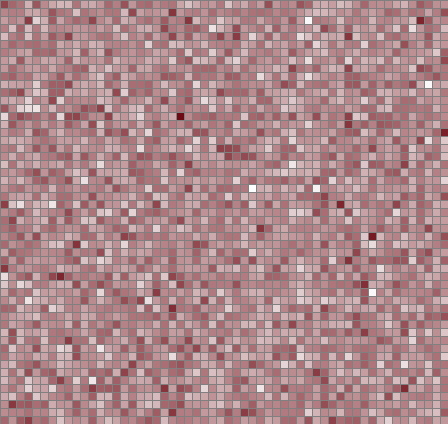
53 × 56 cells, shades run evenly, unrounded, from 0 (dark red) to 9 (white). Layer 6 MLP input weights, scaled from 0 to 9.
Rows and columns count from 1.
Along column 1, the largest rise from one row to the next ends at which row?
35
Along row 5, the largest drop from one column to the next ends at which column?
44
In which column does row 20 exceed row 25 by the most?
56
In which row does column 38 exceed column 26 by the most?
38
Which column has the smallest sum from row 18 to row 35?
41
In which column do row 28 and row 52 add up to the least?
22
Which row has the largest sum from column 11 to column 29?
8
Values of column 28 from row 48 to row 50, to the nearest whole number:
6 6 6
